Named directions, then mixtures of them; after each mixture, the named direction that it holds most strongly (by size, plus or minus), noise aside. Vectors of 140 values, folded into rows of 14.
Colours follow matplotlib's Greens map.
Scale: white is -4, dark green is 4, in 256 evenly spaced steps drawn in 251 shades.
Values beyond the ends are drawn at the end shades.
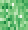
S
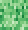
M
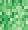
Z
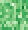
M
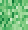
Z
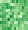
S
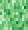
Z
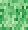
M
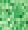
S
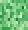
M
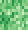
Z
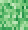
M
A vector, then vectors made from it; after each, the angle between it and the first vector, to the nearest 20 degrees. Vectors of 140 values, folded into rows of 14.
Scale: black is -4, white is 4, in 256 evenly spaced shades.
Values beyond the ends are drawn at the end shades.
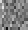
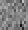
100 degrees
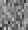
80 degrees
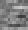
100 degrees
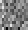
20 degrees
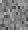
60 degrees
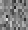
60 degrees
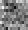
40 degrees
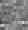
120 degrees
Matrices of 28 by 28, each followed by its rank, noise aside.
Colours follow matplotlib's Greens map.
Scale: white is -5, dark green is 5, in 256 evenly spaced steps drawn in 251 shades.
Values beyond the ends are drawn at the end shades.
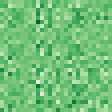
four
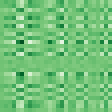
one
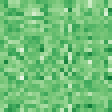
four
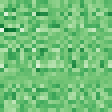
three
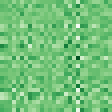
three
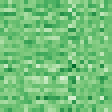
three
